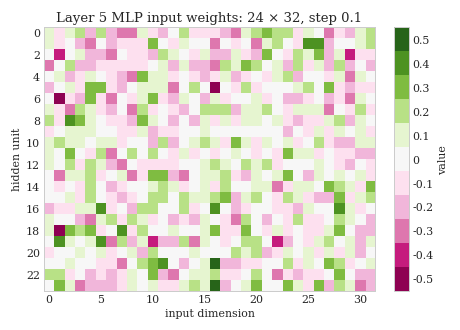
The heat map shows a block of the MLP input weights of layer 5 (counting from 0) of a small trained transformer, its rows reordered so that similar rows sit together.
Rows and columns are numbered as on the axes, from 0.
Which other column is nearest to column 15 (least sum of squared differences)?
0
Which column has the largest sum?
28
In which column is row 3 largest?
19
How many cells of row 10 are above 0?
17
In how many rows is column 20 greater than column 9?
10
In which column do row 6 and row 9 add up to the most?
4
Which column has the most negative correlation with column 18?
9
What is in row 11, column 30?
-0.2
